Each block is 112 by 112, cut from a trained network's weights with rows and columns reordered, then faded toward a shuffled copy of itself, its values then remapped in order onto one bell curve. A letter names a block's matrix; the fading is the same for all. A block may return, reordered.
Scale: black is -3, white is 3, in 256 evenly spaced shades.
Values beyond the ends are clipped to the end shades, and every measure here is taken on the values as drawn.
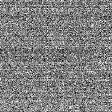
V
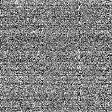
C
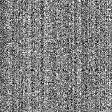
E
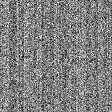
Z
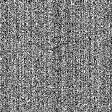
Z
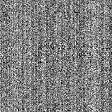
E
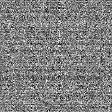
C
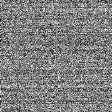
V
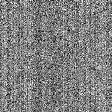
Z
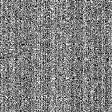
E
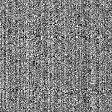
E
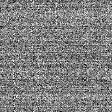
C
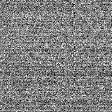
C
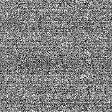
C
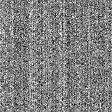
Z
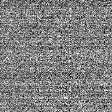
V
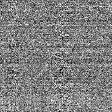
V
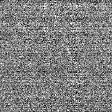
C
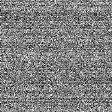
C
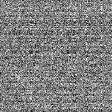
C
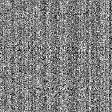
E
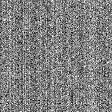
Z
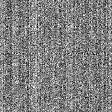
E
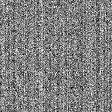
Z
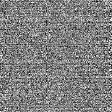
V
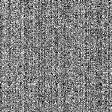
E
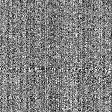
E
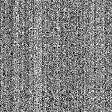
Z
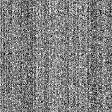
E
